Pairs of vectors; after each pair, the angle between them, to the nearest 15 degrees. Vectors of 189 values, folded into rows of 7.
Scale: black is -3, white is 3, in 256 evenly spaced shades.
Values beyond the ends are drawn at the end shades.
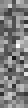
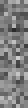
90 degrees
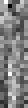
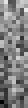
60 degrees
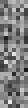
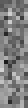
120 degrees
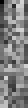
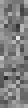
105 degrees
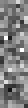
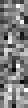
120 degrees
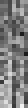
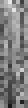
105 degrees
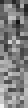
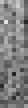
120 degrees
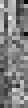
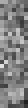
75 degrees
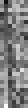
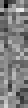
45 degrees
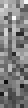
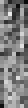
120 degrees
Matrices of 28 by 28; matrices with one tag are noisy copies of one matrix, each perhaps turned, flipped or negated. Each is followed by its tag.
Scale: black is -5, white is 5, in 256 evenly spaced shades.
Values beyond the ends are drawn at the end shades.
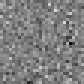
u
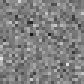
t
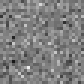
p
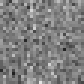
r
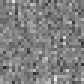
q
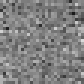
r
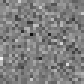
t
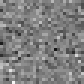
r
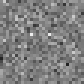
t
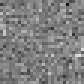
q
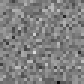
t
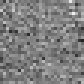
r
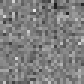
q
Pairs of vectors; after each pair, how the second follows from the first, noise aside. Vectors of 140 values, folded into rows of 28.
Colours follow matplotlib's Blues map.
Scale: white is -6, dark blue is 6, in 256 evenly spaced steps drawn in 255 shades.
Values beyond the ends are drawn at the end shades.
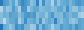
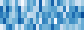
negated, scaled up.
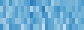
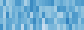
sign-scrambled.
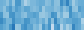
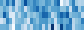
negated, scaled up.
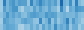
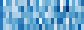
negated, scaled up.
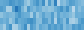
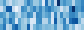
negated, scaled up.
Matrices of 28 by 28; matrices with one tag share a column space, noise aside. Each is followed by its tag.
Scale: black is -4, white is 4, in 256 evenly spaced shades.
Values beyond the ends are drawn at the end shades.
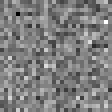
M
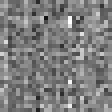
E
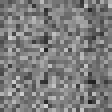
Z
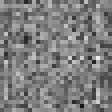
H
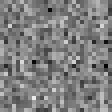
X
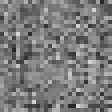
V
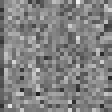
V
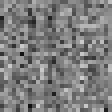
E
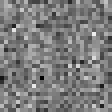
V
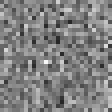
X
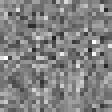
H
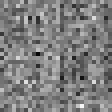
E
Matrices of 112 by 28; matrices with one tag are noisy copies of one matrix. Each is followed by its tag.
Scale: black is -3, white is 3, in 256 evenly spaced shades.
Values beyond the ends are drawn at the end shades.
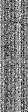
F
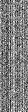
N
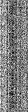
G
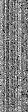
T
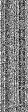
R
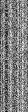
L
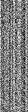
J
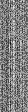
N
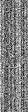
F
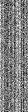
F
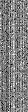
N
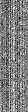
N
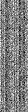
R
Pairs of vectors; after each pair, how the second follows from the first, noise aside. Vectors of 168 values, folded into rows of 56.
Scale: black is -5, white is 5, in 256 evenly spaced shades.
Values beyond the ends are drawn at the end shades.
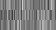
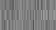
reversed, negated, shrunk.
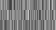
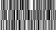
wrapped around, negated, scaled up.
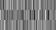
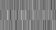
reversed, negated, shrunk.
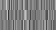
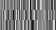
wrapped around, negated, scaled up.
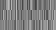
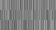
wrapped around, negated, shrunk.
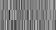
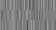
wrapped around, shrunk.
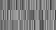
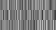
sign-scrambled.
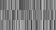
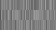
wrapped around, negated, shrunk.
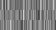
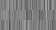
wrapped around, negated, shrunk.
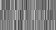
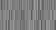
reversed, negated, shrunk.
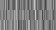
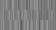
reversed, negated, shrunk.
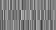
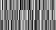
wrapped around, negated, scaled up.
